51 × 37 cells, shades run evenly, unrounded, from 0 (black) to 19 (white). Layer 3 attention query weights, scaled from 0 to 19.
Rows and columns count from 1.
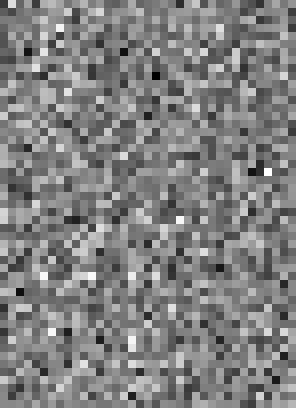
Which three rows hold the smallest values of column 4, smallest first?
7, 19, 25
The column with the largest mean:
6
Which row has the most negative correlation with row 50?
44
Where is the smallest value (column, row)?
20, 10
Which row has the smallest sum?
34
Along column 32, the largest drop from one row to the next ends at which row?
22
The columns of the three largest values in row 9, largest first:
5, 28, 9
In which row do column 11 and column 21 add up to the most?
46
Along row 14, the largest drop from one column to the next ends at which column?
26
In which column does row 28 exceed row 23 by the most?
23
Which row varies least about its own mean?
38
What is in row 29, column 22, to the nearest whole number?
12
